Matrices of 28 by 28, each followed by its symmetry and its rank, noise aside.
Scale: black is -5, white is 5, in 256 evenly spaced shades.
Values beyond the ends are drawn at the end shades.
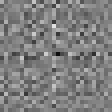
no symmetry, rank three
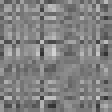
symmetric, rank one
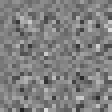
no symmetry, rank three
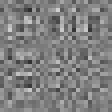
antisymmetric, rank two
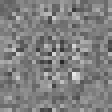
symmetric, rank three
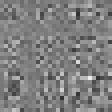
no symmetry, rank three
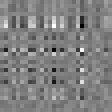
no symmetry, rank one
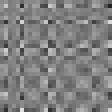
symmetric, rank one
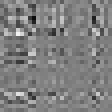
antisymmetric, rank two
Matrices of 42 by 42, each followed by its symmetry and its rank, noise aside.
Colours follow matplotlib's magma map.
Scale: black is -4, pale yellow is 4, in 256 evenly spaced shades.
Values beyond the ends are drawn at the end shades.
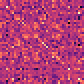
symmetric, rank four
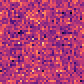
no symmetry, rank six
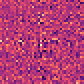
no symmetry, rank six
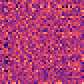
no symmetry, rank six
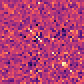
symmetric, rank six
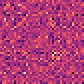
symmetric, rank five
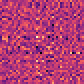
no symmetry, rank five
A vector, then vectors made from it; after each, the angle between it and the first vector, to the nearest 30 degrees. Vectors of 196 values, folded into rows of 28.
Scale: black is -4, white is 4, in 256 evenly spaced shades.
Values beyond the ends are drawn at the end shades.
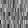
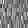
120 degrees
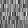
90 degrees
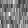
150 degrees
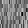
120 degrees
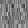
90 degrees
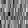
30 degrees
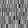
90 degrees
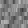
60 degrees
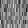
150 degrees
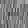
60 degrees
